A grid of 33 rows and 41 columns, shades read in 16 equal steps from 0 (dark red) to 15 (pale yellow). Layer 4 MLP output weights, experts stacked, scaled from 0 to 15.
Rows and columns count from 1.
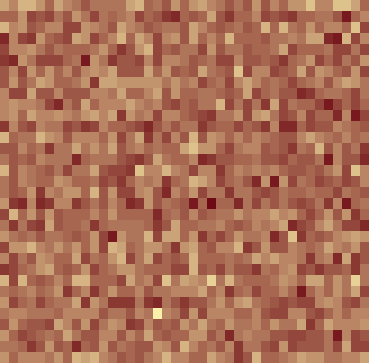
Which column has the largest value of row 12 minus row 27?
34
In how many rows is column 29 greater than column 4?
16
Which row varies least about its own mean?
12
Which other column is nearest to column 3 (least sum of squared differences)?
24
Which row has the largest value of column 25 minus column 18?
28
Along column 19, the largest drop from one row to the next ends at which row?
17
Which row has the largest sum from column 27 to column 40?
1
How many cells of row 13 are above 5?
33
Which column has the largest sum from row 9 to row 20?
11
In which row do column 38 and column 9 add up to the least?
32
